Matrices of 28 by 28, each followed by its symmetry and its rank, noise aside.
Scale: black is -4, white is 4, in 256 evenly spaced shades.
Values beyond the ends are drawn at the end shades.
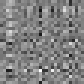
no symmetry, rank three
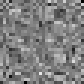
no symmetry, rank four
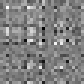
no symmetry, rank three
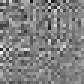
antisymmetric, rank four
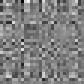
no symmetry, rank three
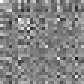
symmetric, rank three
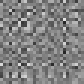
symmetric, rank two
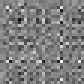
symmetric, rank two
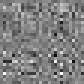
no symmetry, rank three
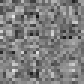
no symmetry, rank three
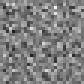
no symmetry, rank four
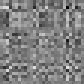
no symmetry, rank two
